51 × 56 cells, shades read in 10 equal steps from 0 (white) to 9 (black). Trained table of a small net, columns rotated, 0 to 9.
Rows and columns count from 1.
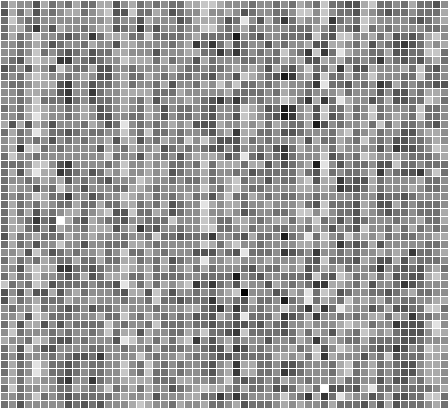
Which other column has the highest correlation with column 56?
9
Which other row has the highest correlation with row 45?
51
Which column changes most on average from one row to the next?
36
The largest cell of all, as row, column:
37, 31
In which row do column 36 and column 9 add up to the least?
28
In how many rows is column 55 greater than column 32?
14
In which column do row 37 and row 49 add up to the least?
41
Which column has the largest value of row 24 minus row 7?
43
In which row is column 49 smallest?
45
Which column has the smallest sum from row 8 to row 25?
5
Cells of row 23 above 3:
43
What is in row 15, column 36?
8
